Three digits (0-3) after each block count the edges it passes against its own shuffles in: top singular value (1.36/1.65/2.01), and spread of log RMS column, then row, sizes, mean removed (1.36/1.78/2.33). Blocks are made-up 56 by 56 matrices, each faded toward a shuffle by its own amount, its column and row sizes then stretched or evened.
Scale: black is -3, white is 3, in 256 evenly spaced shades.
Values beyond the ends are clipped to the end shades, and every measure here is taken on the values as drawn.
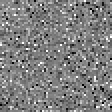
0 1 0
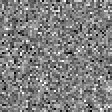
1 0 1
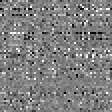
2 1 3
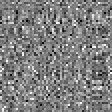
3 0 1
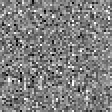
1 1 0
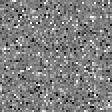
0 0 0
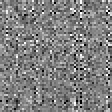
3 3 2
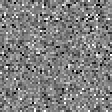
0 0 2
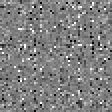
1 2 1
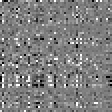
3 3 3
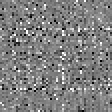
3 2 2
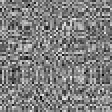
3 1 1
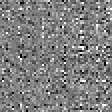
2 3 2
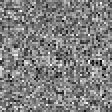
2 0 1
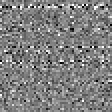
3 1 3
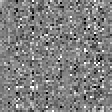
0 3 1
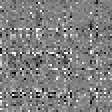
3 3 3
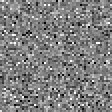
1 0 2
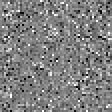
2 1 1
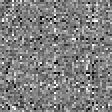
1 3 2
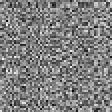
3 1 0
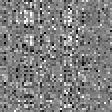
3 3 0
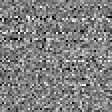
2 1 3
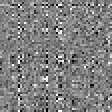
3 3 2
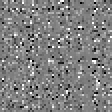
1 3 1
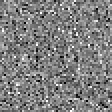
0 0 0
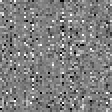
0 3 2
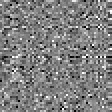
3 0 2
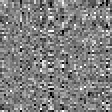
3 3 0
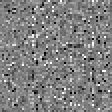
1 2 0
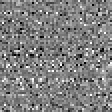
1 1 3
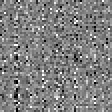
2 3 0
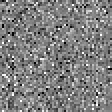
2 1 0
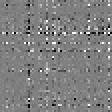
2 3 3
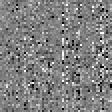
0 3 1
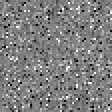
0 1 0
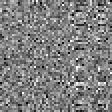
3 2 1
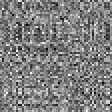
3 1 1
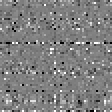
3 1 3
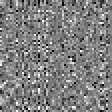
3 3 0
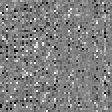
1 3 0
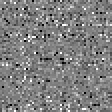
0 0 3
